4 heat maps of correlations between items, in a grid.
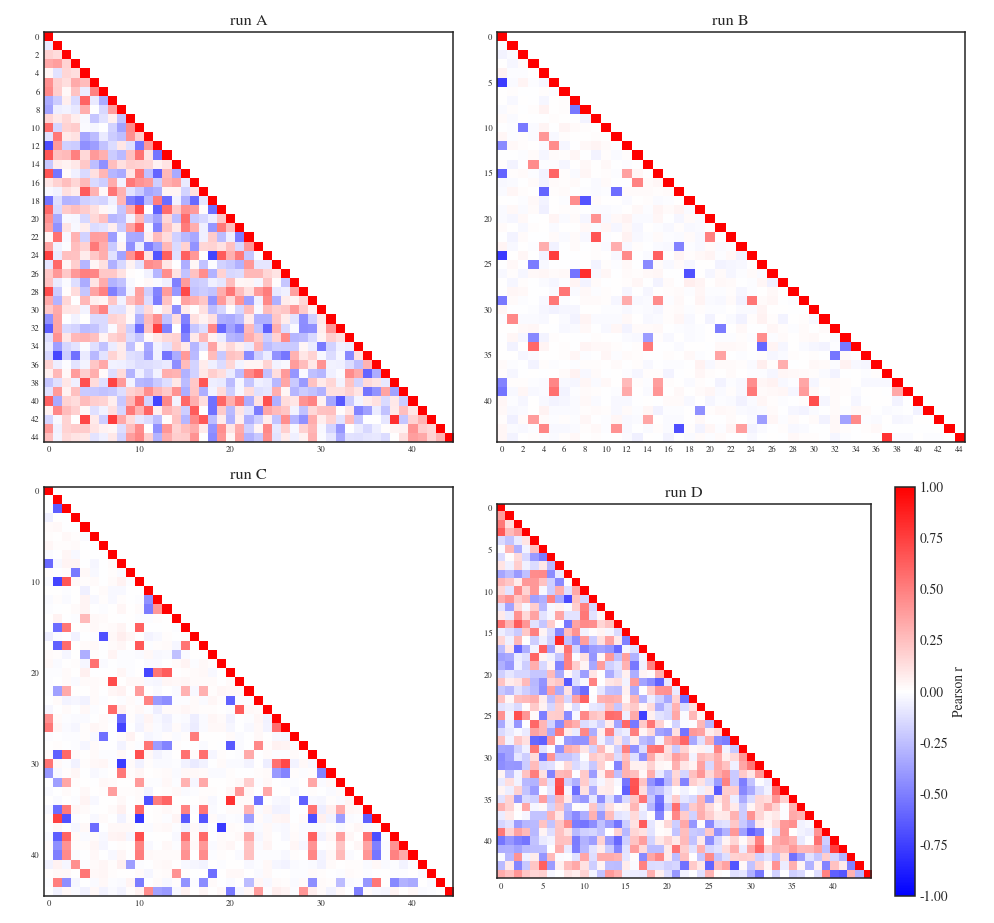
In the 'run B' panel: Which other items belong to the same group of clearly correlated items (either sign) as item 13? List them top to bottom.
16
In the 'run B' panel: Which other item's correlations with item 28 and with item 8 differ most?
26
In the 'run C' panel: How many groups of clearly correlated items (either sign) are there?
8
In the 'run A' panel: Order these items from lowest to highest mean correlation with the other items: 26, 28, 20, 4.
20, 28, 4, 26
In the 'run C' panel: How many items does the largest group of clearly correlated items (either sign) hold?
14
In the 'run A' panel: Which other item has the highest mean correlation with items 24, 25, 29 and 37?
13
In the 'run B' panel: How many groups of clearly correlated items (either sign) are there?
14
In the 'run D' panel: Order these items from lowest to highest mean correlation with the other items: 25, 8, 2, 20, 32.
20, 8, 2, 25, 32
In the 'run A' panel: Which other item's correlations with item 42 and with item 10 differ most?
38
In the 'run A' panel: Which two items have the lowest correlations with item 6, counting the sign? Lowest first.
14, 7
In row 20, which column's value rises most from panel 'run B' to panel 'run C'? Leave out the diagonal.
34
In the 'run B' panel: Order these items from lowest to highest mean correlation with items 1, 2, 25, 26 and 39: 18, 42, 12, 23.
18, 42, 23, 12
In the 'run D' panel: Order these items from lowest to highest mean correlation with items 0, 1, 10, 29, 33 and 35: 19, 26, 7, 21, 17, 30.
19, 30, 26, 17, 21, 7
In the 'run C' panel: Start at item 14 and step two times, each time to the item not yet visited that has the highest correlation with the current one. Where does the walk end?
4
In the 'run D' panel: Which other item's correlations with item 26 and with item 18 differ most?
42
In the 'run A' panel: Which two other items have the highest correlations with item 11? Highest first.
41, 1
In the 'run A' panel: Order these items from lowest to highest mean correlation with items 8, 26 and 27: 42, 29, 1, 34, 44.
34, 44, 29, 1, 42
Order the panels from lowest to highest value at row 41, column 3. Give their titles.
run D, run B, run A, run C
